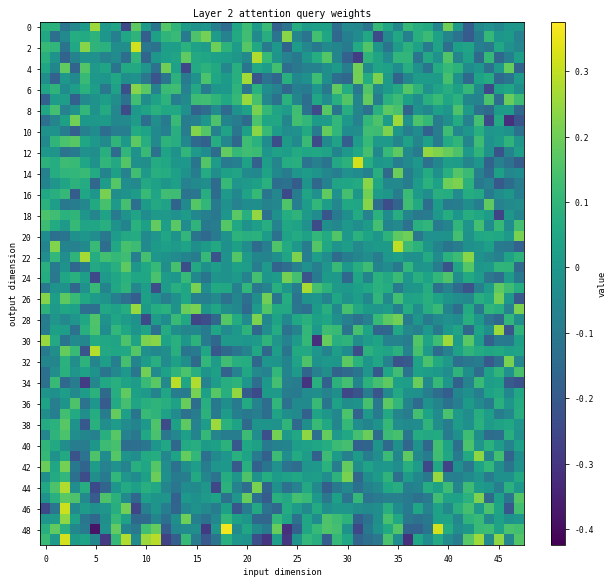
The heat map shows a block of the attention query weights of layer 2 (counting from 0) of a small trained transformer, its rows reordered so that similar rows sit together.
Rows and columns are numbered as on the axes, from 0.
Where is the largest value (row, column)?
48, 18
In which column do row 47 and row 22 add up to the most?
42
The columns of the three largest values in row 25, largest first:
26, 15, 45
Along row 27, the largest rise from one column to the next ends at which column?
47
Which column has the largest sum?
2
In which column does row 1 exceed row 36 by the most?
24
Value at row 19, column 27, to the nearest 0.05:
-0.25
